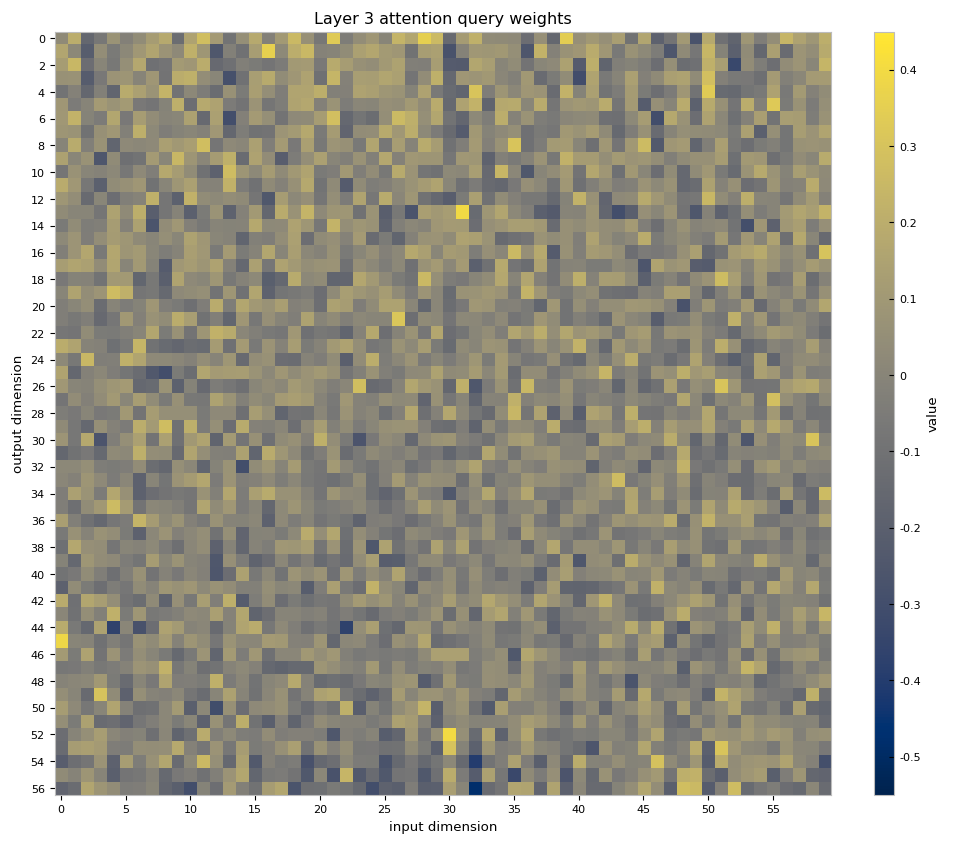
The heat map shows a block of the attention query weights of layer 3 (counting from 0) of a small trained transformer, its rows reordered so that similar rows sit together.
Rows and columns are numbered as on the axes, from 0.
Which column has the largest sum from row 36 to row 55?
30
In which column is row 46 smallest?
35
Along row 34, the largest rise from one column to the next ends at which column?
59
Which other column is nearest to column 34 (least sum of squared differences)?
57
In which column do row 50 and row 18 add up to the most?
28
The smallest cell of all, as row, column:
56, 32
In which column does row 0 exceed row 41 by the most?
39
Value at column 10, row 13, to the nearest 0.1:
-0.2
